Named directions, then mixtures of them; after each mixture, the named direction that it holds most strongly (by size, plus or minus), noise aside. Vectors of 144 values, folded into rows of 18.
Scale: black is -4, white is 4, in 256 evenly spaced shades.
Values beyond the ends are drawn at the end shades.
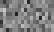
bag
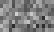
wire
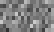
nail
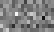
wire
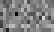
bag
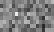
wire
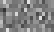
bag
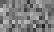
wire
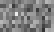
nail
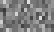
bag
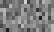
bag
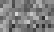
wire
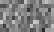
nail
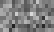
wire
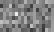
nail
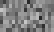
bag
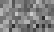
wire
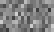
nail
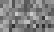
wire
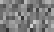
nail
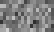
nail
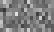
bag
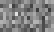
nail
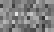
wire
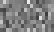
bag
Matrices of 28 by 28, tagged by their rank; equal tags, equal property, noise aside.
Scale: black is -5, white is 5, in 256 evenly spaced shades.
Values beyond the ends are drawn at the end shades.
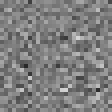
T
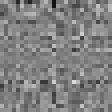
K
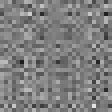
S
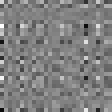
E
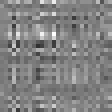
E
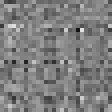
K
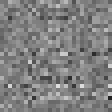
K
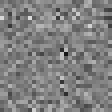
T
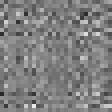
K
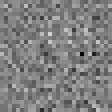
T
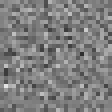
T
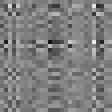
E
